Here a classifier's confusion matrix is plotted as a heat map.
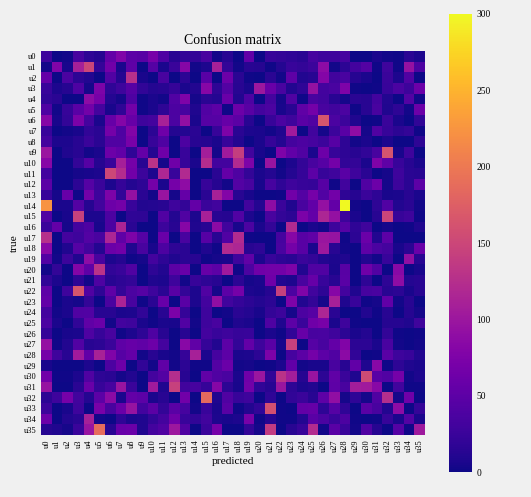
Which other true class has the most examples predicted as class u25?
u35
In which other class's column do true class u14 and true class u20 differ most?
u28
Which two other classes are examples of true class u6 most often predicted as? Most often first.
u26, u11
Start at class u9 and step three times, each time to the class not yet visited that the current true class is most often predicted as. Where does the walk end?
u3
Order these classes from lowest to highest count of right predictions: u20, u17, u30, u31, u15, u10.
u17, u20, u31, u15, u10, u30
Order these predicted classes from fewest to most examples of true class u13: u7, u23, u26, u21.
u21, u7, u26, u23
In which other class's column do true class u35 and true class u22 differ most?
u5
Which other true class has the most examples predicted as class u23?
u27
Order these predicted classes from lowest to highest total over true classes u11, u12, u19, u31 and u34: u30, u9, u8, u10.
u9, u8, u30, u10
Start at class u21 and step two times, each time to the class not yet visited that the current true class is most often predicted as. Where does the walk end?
u8
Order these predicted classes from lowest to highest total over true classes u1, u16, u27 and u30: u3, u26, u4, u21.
u21, u26, u3, u4
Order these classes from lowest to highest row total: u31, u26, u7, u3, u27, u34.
u26, u34, u7, u3, u27, u31
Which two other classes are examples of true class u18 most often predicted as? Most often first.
u17, u26
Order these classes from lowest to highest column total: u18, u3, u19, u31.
u31, u19, u18, u3
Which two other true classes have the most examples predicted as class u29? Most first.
u31, u7
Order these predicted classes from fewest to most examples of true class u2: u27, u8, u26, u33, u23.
u33, u27, u23, u26, u8
